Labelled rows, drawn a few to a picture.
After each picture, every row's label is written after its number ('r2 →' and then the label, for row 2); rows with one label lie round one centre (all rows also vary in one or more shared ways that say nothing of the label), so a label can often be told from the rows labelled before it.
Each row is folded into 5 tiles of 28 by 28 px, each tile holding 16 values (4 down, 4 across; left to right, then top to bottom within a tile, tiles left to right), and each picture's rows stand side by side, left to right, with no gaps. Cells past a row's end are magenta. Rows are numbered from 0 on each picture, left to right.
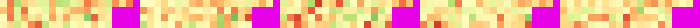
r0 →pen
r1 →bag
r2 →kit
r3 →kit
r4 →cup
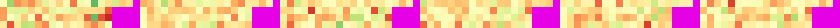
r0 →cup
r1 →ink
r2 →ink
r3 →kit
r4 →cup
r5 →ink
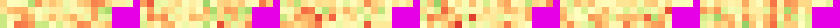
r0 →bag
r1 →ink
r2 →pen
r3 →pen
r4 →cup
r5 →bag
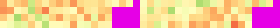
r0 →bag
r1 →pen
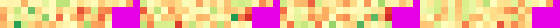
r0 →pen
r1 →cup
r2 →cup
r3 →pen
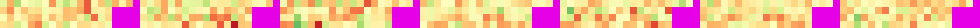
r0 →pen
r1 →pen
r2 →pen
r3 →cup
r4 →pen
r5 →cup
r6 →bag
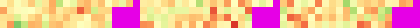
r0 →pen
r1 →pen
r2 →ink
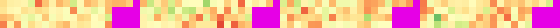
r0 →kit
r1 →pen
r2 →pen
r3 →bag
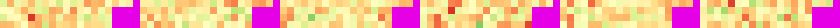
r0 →pen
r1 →kit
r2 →kit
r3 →ink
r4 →ink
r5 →ink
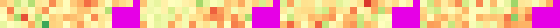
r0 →bag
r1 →pen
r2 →pen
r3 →cup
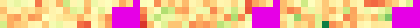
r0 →cup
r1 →kit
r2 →bag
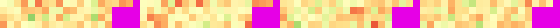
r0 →kit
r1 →kit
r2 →pen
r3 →ink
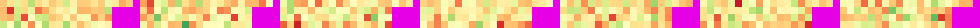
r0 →bag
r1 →ink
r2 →kit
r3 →ink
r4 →pen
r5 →kit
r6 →kit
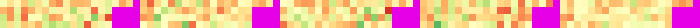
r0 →bag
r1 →ink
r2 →kit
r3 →pen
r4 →kit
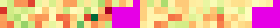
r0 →cup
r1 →cup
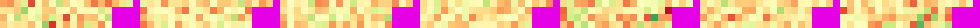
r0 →ink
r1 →kit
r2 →kit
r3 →pen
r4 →cup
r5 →cup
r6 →bag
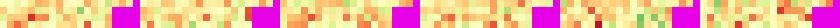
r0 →cup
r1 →cup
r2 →cup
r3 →bag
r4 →kit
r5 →pen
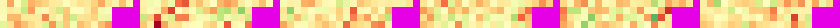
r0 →ink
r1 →kit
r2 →pen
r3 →kit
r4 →kit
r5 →pen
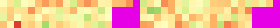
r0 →kit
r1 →pen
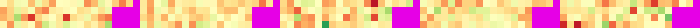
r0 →cup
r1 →ink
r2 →bag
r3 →kit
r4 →kit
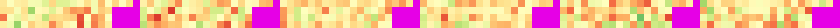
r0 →pen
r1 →ink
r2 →kit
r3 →bag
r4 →bag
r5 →pen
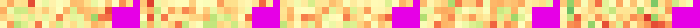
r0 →ink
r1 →ink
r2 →cup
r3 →bag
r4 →cup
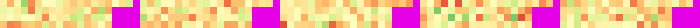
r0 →ink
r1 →pen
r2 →kit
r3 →kit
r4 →bag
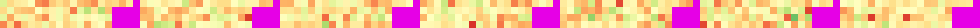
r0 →kit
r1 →cup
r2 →ink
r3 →ink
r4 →kit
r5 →kit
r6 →cup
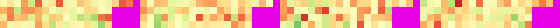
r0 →kit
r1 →bag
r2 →bag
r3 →kit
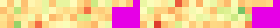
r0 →pen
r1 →kit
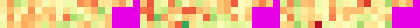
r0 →ink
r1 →ink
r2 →pen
